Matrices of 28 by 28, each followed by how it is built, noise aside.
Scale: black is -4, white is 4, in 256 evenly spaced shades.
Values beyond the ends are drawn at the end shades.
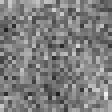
smooth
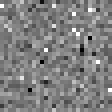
sparse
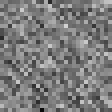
Toeplitz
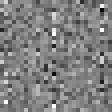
uneven columns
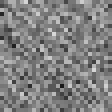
Toeplitz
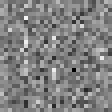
uneven columns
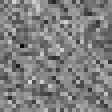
Toeplitz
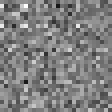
low rank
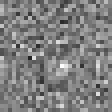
low rank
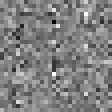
uneven columns
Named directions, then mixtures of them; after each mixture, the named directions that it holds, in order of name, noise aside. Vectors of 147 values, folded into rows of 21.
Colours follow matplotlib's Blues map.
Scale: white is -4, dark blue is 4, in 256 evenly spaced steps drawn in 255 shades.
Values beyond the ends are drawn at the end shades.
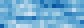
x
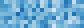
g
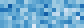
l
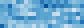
l, x.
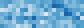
l, x.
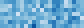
g, l.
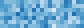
g.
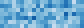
g, x.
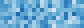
g.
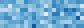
l.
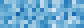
g.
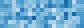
g, x.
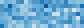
l, x.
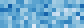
l.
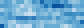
x.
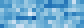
g, x.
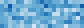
l, x.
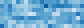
l, x.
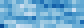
x.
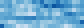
x.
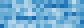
g, x.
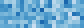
g, l.
